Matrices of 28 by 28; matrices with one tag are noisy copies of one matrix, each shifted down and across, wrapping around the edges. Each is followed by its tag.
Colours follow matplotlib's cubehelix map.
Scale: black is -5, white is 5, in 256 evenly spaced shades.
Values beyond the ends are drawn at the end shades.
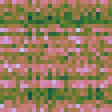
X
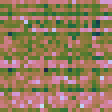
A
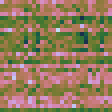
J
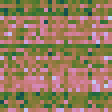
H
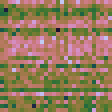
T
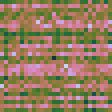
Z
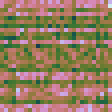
A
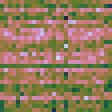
J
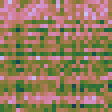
T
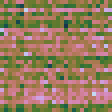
H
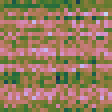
X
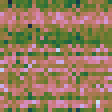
X
